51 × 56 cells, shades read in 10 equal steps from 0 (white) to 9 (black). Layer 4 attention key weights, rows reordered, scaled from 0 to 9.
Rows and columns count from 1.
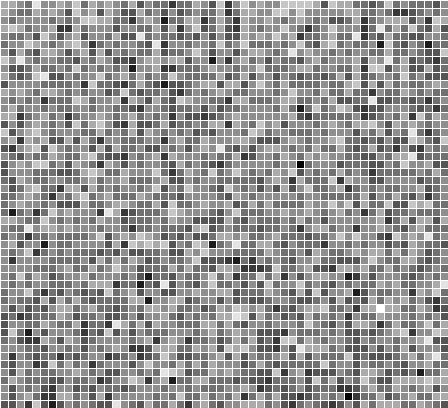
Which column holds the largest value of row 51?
7
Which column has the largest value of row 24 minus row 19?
28
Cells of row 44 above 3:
42
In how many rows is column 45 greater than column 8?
22
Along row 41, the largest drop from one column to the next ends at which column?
15
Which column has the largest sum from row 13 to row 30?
38
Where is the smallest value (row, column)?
39, 48
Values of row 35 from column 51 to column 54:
5 6 5 4
